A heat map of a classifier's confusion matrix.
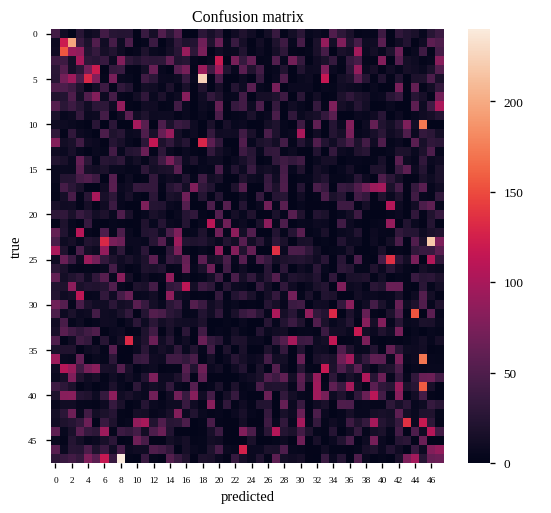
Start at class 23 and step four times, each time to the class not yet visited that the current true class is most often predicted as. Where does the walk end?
34
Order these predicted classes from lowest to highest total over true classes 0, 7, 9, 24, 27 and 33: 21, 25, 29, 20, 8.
21, 25, 29, 8, 20
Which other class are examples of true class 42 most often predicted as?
15
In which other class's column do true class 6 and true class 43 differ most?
45
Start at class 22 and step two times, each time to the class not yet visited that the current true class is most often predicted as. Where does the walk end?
20
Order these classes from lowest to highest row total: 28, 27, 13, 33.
13, 33, 27, 28
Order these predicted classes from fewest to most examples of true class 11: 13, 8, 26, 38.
38, 8, 26, 13
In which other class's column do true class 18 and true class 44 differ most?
46
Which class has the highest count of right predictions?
43
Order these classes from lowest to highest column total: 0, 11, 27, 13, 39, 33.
13, 39, 33, 11, 27, 0
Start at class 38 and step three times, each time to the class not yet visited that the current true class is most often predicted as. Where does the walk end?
39
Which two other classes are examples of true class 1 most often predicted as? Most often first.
2, 33
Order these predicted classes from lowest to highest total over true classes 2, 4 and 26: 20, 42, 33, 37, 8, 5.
8, 42, 20, 33, 5, 37
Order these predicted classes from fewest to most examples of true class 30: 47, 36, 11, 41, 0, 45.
41, 47, 11, 45, 0, 36
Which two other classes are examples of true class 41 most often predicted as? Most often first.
19, 28
